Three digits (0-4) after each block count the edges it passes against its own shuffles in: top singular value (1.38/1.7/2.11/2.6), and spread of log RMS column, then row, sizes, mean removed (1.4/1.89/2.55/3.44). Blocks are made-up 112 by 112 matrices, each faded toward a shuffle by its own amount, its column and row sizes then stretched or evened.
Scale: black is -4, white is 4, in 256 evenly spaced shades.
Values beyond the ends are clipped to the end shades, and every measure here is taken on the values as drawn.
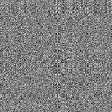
4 2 2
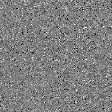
2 2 2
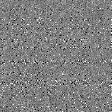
2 2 3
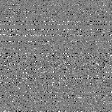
0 2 4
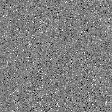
1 2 0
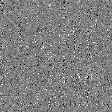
1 2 1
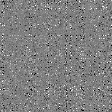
1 3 2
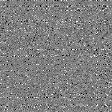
3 1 3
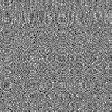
4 0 0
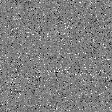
0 2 1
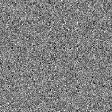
2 2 0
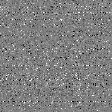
2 1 3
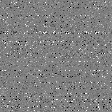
0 1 3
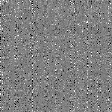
3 3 0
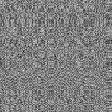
4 0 1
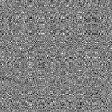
4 1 3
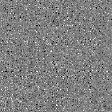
2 2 2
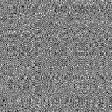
4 0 1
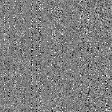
1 4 1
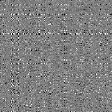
4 3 3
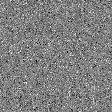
0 0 0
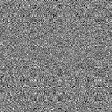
4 1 3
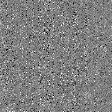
0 3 1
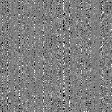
3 4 1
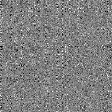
2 3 2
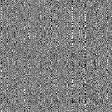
4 4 0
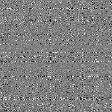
3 2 4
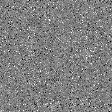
0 1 1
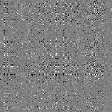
4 3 3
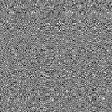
4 0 2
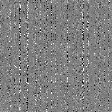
3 4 0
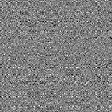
4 1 3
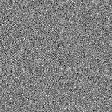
3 0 0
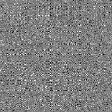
4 2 3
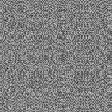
4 0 0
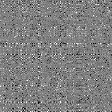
4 2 3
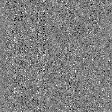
1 3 0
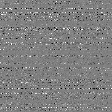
1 1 4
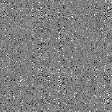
3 3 2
